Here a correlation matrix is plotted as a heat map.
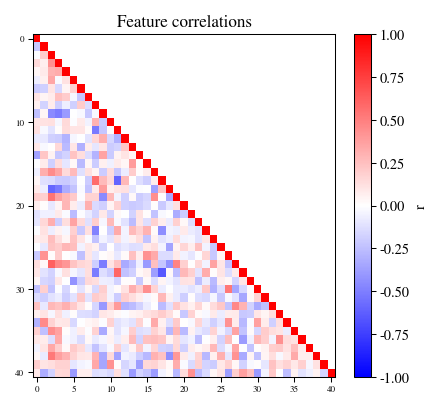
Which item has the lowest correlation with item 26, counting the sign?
40
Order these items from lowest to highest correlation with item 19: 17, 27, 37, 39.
17, 37, 39, 27
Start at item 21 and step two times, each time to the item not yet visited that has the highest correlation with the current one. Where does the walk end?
28
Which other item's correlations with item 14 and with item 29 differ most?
5
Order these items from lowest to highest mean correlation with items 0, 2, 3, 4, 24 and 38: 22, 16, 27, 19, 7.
22, 7, 16, 19, 27
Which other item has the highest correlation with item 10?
39
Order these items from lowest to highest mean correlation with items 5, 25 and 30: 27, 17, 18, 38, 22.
18, 17, 27, 38, 22
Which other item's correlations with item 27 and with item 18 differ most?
2
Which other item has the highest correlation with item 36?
33
